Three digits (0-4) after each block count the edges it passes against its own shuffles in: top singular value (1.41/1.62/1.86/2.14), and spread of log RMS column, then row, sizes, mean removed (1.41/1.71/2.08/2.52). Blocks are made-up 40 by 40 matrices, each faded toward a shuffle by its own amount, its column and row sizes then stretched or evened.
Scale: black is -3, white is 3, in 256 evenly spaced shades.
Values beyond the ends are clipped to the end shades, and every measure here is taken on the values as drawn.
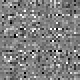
2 3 3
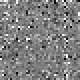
0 2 3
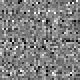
1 0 3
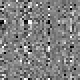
3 4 1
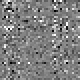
0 3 3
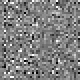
1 4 2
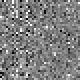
2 3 0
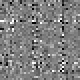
1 3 3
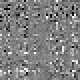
0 4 3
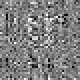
2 3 3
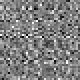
4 0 2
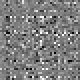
2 2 4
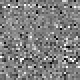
1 0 4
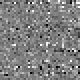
0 2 3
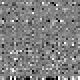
2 2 4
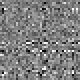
3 2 3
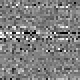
3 0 4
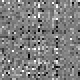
2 4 1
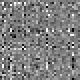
3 4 3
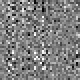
3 3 2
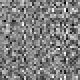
3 3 1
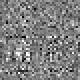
1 2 3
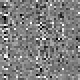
2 4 2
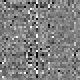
3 3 1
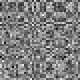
4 0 1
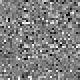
2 1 1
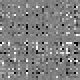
1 4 4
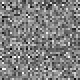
3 1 2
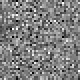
2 1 0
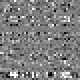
3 2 4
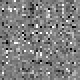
0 3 2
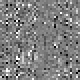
2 4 1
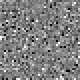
0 1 0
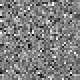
1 1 0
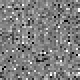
1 1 0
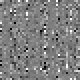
0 4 1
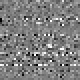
1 0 4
